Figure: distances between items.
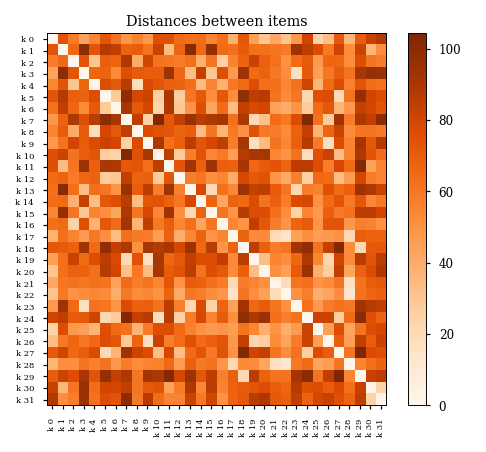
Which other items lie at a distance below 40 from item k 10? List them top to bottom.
k 5, k 6, k 12, k 24, k 27
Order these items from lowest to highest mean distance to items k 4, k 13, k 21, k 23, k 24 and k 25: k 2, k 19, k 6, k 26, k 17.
k 17, k 6, k 2, k 26, k 19
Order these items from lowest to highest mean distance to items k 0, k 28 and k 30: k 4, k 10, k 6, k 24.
k 4, k 6, k 10, k 24
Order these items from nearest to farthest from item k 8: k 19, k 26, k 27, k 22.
k 22, k 26, k 19, k 27
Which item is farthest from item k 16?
k 7
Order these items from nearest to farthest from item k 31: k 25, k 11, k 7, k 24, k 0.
k 11, k 24, k 25, k 0, k 7
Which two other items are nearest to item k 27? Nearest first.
k 5, k 24
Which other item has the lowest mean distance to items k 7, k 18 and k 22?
k 28
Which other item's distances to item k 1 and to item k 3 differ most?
k 23
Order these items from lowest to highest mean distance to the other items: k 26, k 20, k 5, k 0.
k 0, k 26, k 20, k 5
